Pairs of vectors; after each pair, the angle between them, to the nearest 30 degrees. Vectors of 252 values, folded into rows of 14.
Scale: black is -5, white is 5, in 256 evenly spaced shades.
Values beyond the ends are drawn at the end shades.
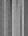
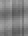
120 degrees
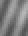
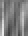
60 degrees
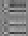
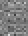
120 degrees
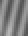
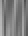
60 degrees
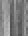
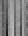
120 degrees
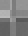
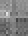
30 degrees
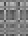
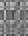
30 degrees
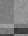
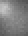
90 degrees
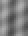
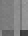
90 degrees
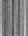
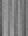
150 degrees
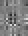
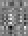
120 degrees
